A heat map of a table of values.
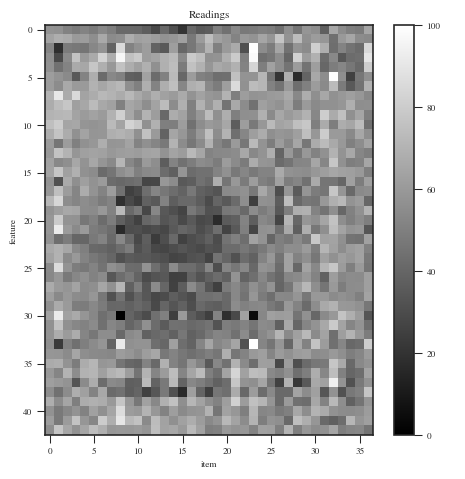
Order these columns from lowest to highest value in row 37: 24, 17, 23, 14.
17, 23, 24, 14
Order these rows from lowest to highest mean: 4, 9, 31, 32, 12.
31, 32, 12, 4, 9
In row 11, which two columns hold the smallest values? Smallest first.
13, 21
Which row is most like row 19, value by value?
27
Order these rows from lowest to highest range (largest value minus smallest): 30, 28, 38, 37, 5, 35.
28, 35, 38, 37, 5, 30
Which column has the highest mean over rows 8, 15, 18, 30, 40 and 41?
1
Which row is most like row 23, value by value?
24
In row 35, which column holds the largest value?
32
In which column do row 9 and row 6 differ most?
21
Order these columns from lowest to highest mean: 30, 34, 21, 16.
16, 34, 21, 30
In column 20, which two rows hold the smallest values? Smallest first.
30, 21
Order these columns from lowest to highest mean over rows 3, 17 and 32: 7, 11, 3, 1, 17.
11, 17, 1, 7, 3
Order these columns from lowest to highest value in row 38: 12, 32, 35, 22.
12, 22, 35, 32
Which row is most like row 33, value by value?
2
